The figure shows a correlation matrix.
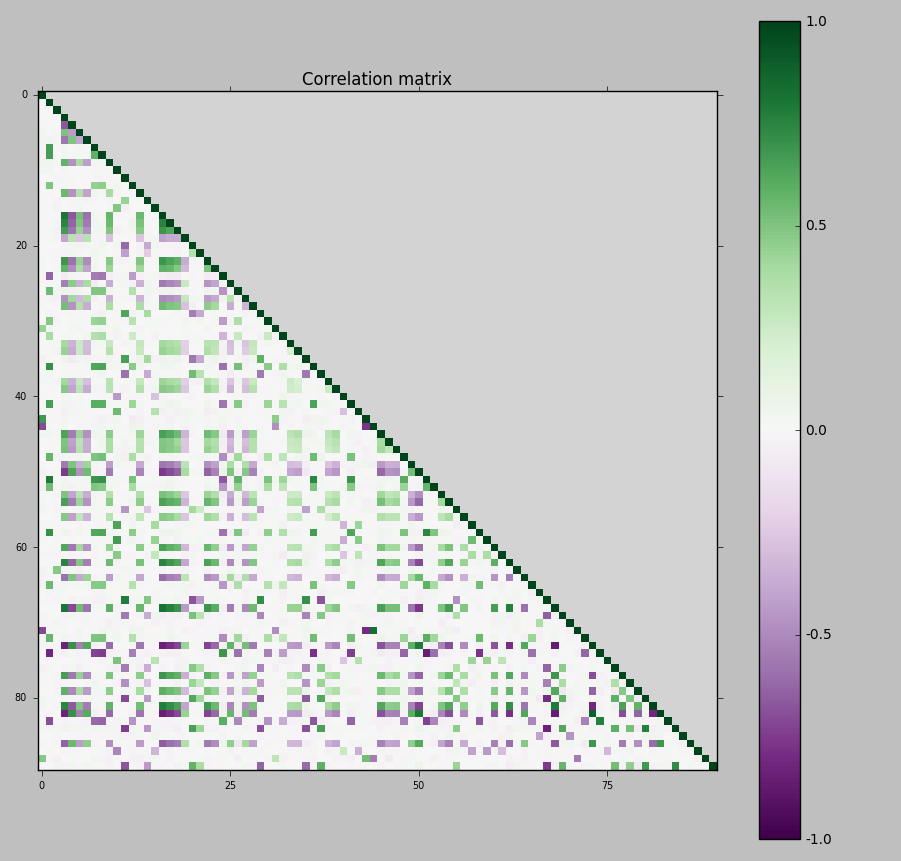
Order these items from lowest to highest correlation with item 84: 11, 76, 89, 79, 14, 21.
11, 14, 79, 21, 76, 89
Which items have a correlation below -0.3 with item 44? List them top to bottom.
0, 31, 43, 88
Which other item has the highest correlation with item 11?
67
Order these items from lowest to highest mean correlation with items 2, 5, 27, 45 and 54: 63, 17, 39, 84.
84, 63, 39, 17
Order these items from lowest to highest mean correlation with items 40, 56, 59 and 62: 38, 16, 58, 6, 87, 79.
6, 87, 58, 38, 79, 16
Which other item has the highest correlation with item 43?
0
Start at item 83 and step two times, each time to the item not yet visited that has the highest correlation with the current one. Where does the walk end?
24
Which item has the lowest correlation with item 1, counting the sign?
74
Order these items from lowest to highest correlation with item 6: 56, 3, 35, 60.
3, 60, 56, 35
